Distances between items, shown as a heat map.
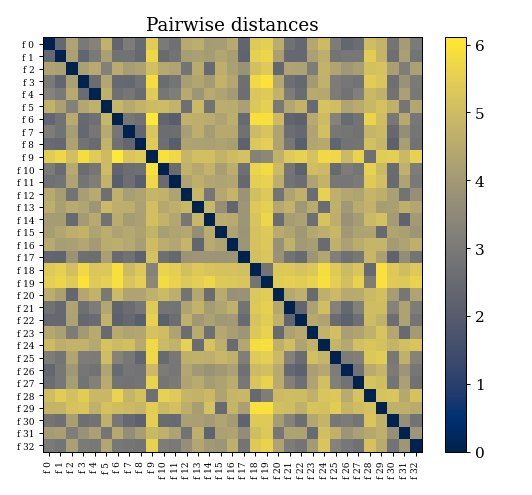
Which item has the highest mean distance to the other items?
f 19
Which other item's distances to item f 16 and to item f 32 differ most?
f 24
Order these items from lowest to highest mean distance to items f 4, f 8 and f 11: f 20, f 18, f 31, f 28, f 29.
f 31, f 20, f 29, f 28, f 18
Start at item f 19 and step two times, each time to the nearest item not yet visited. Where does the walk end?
f 28
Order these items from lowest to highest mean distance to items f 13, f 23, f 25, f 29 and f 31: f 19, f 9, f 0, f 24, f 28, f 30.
f 30, f 0, f 24, f 28, f 9, f 19
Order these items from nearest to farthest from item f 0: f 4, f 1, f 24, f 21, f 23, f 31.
f 1, f 21, f 4, f 31, f 23, f 24
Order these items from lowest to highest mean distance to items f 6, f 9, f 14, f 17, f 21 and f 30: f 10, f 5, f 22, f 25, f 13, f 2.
f 22, f 10, f 25, f 2, f 5, f 13
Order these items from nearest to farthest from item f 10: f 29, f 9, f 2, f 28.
f 2, f 29, f 28, f 9
